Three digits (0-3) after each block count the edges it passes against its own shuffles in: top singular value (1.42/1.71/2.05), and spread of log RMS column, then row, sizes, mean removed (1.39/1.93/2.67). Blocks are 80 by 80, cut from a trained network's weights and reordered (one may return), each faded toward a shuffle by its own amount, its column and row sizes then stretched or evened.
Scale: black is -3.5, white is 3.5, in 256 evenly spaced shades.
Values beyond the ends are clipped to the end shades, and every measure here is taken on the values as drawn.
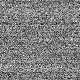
1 0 0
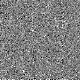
1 1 2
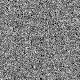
0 0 0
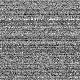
3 0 2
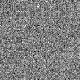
2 0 1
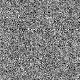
0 0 2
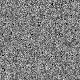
0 0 1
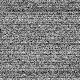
3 0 1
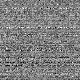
2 0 3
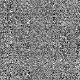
0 3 1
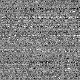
1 1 3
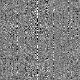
2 3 1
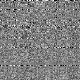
1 1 3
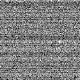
3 2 0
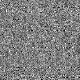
0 1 2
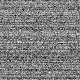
3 0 2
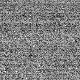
1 1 2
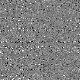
1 1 2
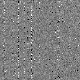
2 2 0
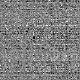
2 3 2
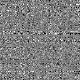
0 2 3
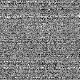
2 1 3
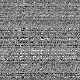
3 2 3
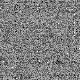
0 2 1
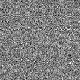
3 0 1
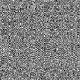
3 1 1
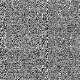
0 3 0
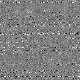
1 0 3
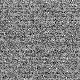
1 1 1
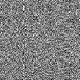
3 1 0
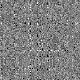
2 2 1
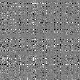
1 3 3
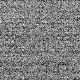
1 2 0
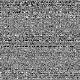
2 1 3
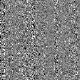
1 3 0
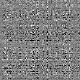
2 3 3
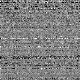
2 1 3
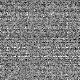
2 2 2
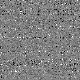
0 1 2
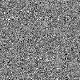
0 1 2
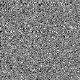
1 1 2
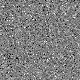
1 0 1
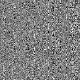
1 3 0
